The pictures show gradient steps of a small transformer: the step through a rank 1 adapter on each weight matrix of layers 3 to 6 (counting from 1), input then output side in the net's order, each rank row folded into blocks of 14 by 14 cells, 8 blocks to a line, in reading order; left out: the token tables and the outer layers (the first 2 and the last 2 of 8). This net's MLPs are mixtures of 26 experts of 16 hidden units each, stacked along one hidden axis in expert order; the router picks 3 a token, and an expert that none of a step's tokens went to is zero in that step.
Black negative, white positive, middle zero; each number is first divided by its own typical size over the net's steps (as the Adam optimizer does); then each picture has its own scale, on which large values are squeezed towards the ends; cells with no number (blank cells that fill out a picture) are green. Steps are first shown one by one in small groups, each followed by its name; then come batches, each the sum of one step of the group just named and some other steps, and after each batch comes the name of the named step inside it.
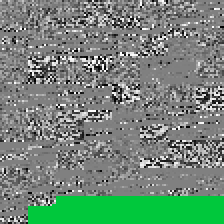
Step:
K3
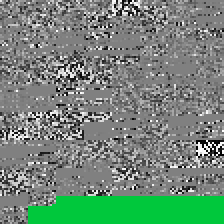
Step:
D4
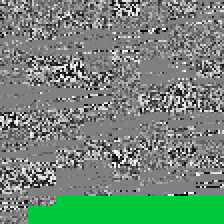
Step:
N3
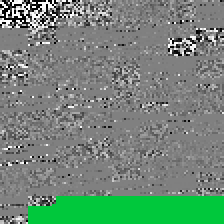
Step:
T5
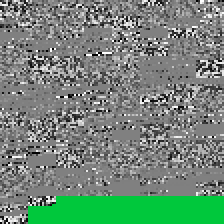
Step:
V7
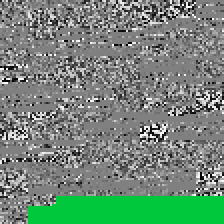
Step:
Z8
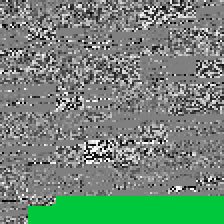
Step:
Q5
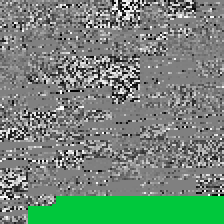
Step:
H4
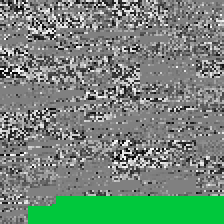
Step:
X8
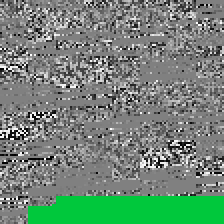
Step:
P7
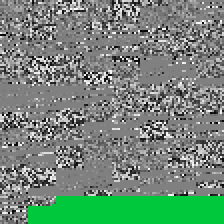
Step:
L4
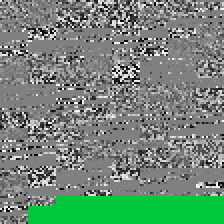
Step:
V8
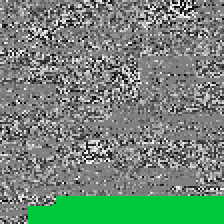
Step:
Q5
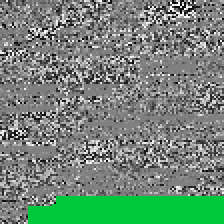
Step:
Q5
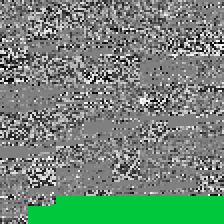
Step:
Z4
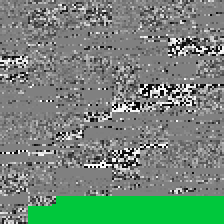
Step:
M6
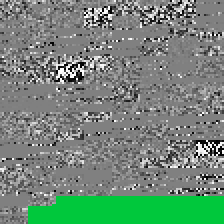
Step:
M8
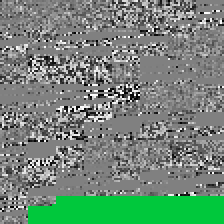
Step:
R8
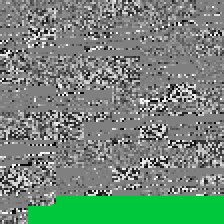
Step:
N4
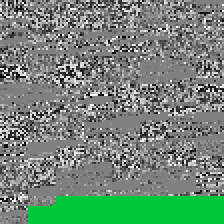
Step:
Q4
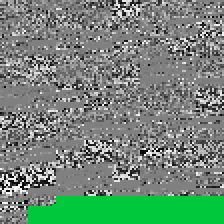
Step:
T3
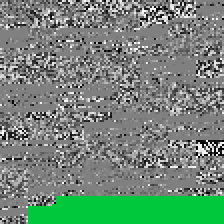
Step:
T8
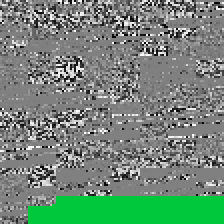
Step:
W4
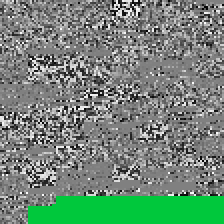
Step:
R8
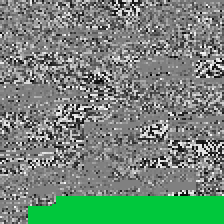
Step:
R8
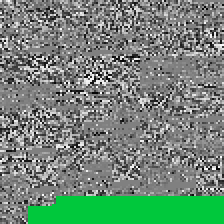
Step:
Z4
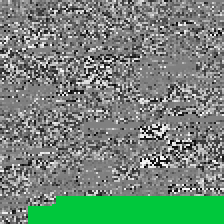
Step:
N4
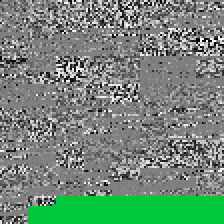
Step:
W4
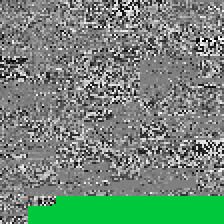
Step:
Q4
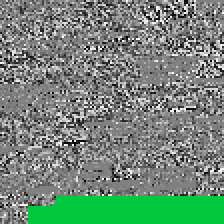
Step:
Z4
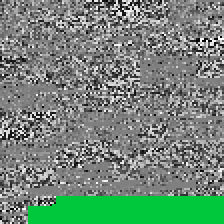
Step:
T3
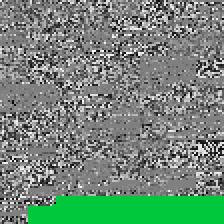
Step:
T8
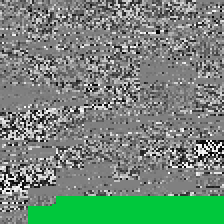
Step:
T3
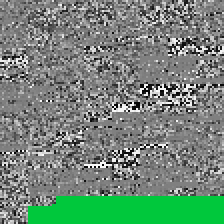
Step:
M6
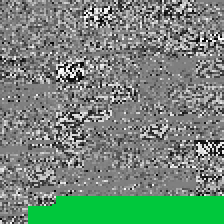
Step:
M8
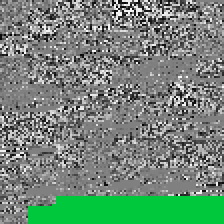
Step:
R8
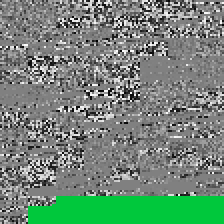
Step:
R8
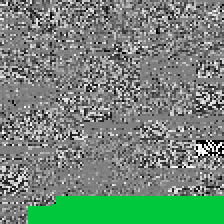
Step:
T8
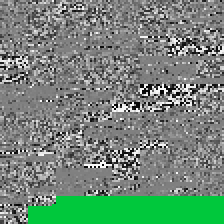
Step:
M6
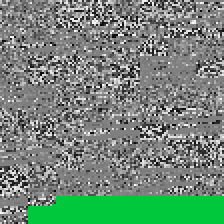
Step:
W4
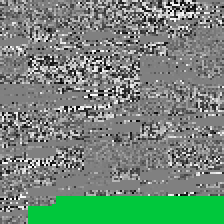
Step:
R8
